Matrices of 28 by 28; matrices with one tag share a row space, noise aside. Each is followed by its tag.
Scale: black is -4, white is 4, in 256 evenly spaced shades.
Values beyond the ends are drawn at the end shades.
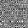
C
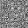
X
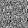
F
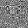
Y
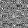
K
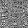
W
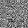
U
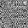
C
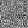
C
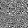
U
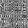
C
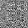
U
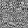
K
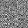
Y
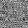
W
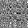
F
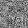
U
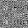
W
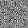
C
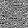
W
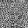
X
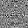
X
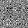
F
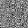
U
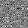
K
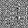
Y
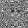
X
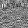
K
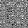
U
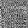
C
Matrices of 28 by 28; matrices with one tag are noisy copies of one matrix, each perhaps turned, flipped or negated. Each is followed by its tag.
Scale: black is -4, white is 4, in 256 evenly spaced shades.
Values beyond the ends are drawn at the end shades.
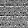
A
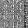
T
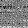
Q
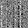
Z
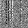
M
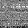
Q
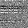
M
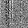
M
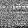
Q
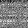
Q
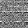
A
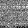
Q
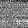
Q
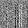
M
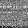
Q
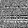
M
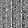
A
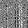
M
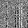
M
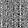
Z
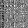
T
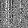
M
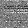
M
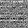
Z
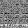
T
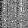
Q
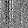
M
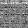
T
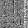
T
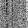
Q
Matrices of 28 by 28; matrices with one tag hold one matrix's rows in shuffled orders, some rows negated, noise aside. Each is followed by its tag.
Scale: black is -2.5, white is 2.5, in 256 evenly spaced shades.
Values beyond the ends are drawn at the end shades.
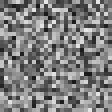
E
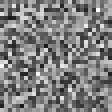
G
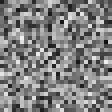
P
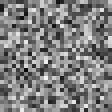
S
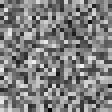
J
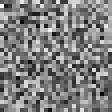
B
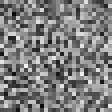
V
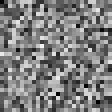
P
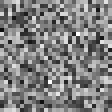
G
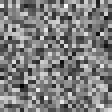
G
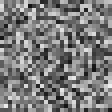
S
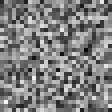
S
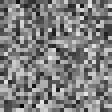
P
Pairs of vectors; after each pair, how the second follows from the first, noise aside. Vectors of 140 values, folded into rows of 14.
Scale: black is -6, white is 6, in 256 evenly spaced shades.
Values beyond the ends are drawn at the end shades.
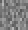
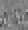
wrapped around, partly zeroed.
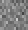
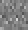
partly zeroed.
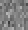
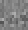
wrapped around, partly zeroed.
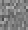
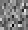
reversed, negated, scaled up.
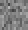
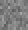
shrunk.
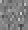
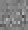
wrapped around, partly zeroed.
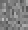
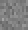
shrunk.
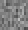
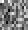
reversed, negated, scaled up.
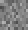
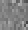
wrapped around, partly zeroed.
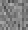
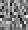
wrapped around, scaled up.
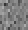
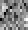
wrapped around, scaled up.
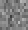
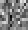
scaled up.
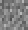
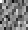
reversed, negated, scaled up.
